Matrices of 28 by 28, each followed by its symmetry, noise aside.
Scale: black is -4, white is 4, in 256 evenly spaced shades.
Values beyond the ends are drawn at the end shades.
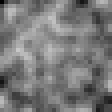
symmetric.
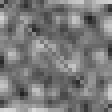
same after a half turn.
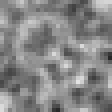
symmetric.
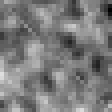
no symmetry.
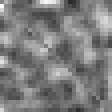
no symmetry.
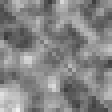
symmetric across the other diagonal.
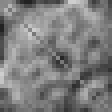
symmetric.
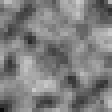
symmetric across the other diagonal.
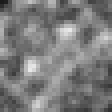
symmetric.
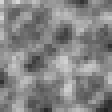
symmetric.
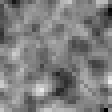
no symmetry.
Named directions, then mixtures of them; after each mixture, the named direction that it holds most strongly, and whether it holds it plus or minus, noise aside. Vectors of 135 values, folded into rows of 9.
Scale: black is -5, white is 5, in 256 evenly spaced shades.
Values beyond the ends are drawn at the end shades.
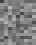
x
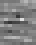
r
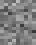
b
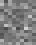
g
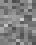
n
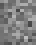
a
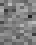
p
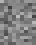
x, minus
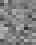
g, minus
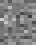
x, plus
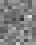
n, minus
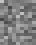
x, minus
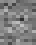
b, minus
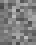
a, plus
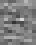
r, plus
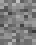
b, plus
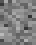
g, minus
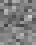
n, minus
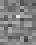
r, minus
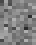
g, minus
